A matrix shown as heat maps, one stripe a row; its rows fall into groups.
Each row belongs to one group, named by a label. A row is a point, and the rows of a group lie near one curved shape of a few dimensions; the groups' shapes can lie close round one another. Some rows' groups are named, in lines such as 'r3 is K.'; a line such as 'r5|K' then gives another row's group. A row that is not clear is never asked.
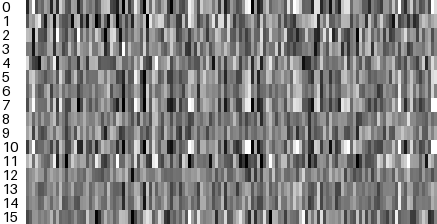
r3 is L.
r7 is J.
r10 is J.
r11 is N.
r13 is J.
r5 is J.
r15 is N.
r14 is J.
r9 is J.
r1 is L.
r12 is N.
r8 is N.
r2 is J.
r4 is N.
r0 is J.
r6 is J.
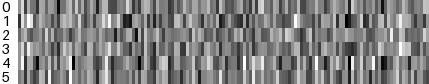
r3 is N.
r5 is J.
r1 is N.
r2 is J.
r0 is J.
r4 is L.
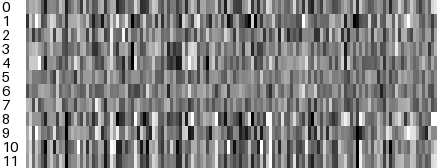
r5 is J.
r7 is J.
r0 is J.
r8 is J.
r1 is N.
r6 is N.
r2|L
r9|N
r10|J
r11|J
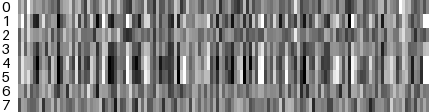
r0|N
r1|J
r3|J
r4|J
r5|J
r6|J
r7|J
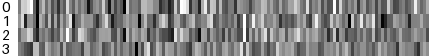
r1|L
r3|N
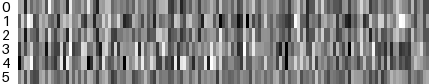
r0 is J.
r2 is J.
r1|N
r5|J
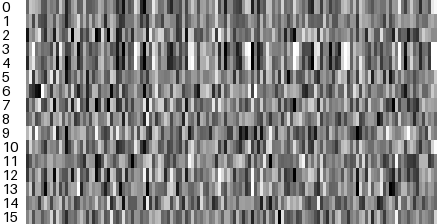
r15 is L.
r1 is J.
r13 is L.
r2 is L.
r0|J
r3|J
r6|N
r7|L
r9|N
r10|J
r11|N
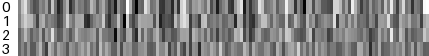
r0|J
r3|J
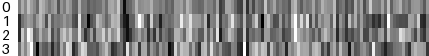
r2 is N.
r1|N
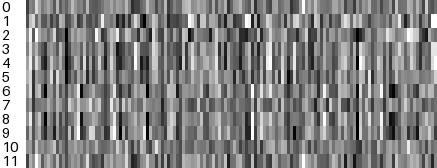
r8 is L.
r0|N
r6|L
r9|L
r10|N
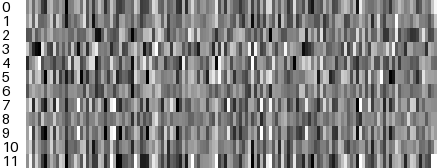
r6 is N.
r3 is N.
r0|J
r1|L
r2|N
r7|J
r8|N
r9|J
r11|J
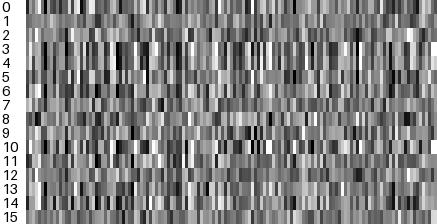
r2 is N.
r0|L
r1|N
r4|J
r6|L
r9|N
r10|J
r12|N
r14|L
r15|J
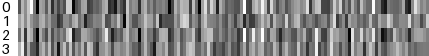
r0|L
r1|L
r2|L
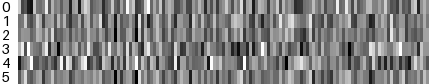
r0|N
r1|J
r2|J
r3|N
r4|L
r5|J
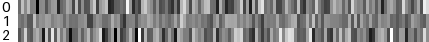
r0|J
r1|N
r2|J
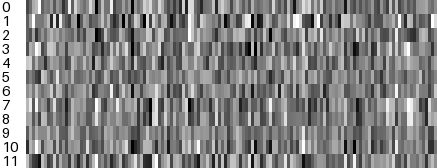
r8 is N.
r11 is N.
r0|L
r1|J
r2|N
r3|N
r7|N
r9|N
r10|N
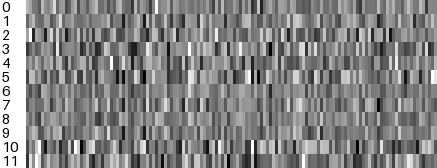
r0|N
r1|J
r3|N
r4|L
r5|J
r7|J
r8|N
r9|J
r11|N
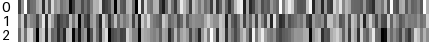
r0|J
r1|L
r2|L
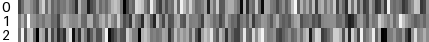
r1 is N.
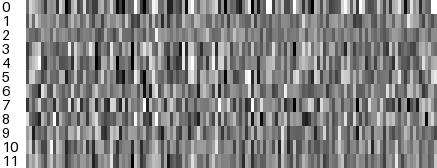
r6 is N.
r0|J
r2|N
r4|L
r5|J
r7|L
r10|L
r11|L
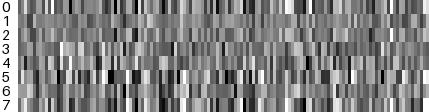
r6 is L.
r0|J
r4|L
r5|J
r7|J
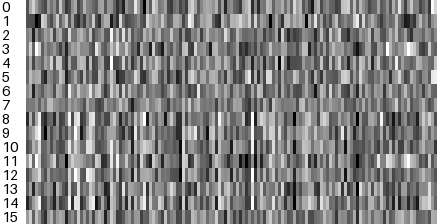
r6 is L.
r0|J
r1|N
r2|L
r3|N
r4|L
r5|J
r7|N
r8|L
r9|L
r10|L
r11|N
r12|L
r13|L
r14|L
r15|J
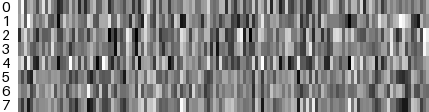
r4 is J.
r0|L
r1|N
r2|J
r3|J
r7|N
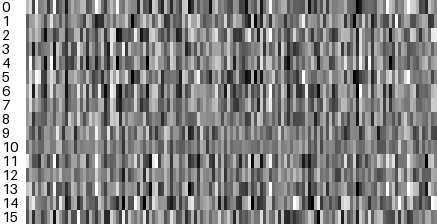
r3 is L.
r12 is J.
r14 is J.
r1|N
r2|J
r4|L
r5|N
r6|J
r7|J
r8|L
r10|J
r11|N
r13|N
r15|L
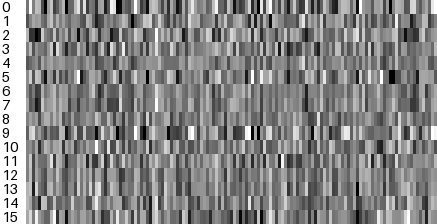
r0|J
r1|N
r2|N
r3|L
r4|N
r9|J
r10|J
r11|L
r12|J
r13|J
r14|N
